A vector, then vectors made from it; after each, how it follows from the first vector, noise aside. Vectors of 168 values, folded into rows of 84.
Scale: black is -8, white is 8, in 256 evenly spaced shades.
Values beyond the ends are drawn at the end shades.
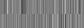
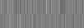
wrapped around, shrunk.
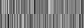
wrapped around, negated, scaled up.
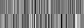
wrapped around, negated, scaled up.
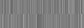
wrapped around, shrunk.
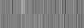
negated, partly zeroed.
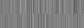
wrapped around, shrunk.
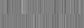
negated, shrunk.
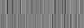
negated, partly zeroed.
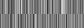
wrapped around, negated, scaled up.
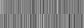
wrapped around, negated.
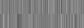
wrapped around, shrunk.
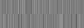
reversed, negated, shrunk.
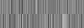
wrapped around, negated.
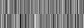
wrapped around, negated, scaled up.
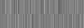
wrapped around, shrunk.
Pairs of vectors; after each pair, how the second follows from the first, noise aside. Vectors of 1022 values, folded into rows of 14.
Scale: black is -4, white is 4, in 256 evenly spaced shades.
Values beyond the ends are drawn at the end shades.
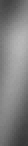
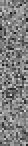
shuffled.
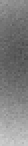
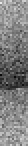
wrapped around, negated.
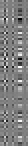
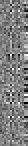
wrapped around, negated.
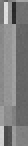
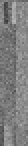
negated, shrunk.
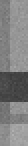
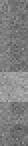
negated, shrunk.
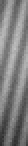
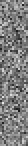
shuffled.
